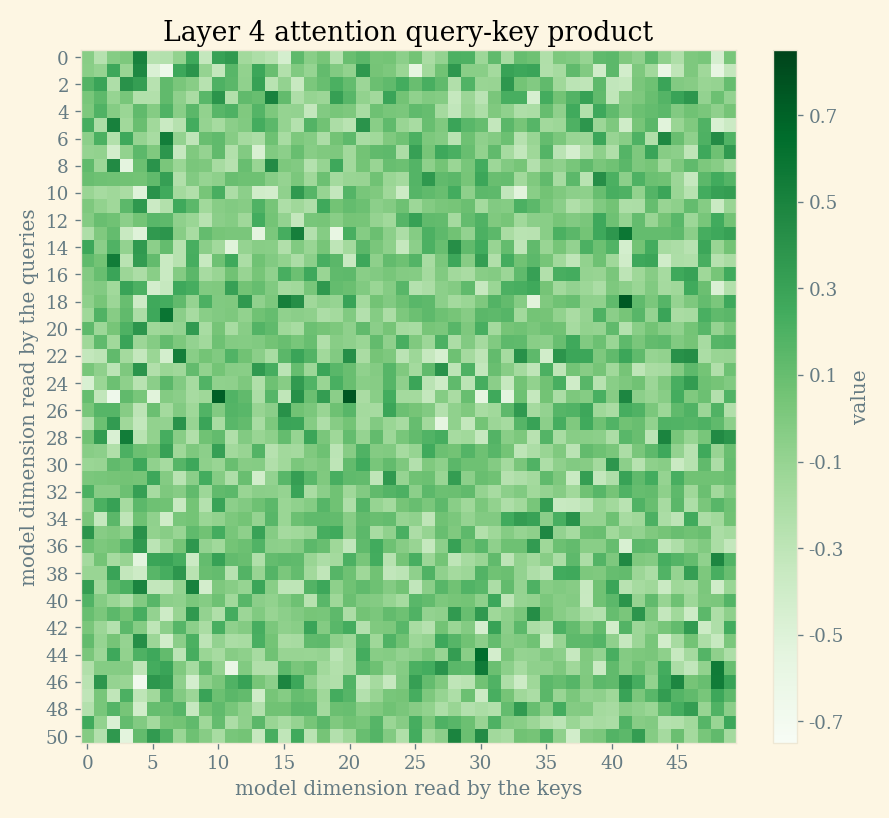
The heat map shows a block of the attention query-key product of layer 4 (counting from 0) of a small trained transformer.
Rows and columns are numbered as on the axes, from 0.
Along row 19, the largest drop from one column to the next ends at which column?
7
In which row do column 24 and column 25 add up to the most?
12
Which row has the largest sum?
18
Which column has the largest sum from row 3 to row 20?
47
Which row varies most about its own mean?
25
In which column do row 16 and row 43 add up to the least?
6
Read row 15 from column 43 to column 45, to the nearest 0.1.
0.3 -0.4 -0.2
